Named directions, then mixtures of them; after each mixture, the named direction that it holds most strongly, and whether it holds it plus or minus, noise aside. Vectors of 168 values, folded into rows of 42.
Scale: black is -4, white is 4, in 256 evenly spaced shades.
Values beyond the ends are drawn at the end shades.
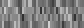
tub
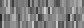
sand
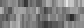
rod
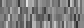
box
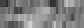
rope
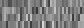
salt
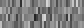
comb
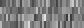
comb, plus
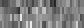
rope, plus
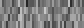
box, minus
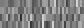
salt, plus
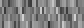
tub, minus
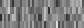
sand, plus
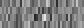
comb, plus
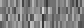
comb, minus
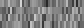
comb, minus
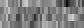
rod, minus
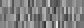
salt, minus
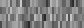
comb, minus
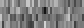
sand, minus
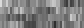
rope, minus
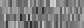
salt, plus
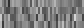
sand, minus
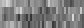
rope, minus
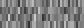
box, plus
